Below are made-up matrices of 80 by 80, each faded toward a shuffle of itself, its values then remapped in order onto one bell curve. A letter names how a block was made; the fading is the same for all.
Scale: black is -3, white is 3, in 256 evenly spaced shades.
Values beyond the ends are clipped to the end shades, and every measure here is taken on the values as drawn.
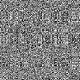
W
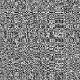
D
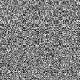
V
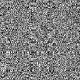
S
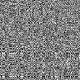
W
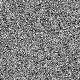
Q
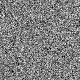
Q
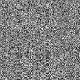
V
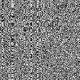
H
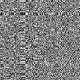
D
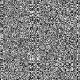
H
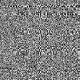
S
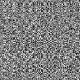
W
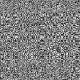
W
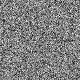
Q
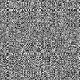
W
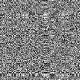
W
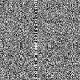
H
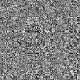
S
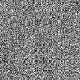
V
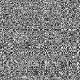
S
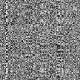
H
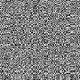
D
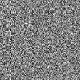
V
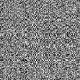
W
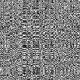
D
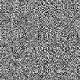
V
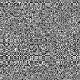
D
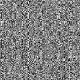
H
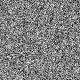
Q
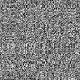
V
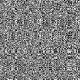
W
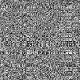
W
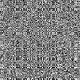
D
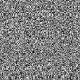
V
